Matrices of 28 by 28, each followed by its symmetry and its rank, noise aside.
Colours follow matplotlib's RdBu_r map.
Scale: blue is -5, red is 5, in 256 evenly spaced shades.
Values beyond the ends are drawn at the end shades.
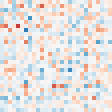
no symmetry, rank six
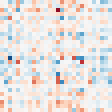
antisymmetric, rank four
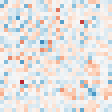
symmetric, rank six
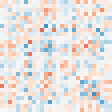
symmetric, rank six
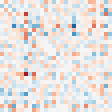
antisymmetric, rank four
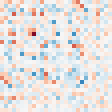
symmetric, rank six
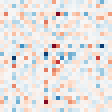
antisymmetric, rank four
